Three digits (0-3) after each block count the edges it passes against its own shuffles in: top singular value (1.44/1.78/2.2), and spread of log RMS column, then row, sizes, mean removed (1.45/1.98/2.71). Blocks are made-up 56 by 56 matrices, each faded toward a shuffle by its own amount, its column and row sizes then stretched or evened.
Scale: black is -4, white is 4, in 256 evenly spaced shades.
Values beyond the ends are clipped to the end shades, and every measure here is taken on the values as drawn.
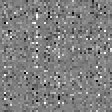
0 2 2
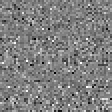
1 0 2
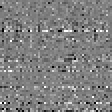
2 1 3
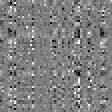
3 3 0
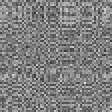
3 0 1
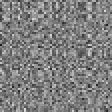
3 1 1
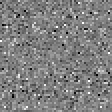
0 0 1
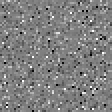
0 1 0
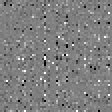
1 2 1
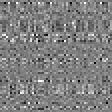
3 0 3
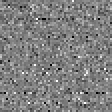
0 0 2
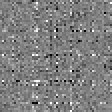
2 2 2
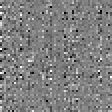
1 3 2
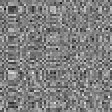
3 1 2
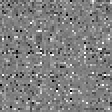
1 1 2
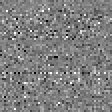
1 0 2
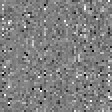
1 2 0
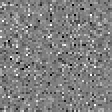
2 1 1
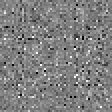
1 2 2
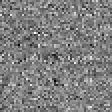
1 0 2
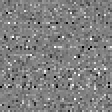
0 0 2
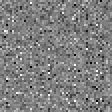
1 1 0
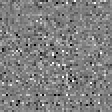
0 1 2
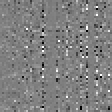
2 3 1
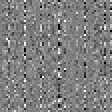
3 3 0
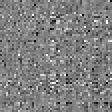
2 1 2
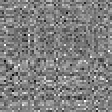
3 0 1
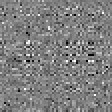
3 1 2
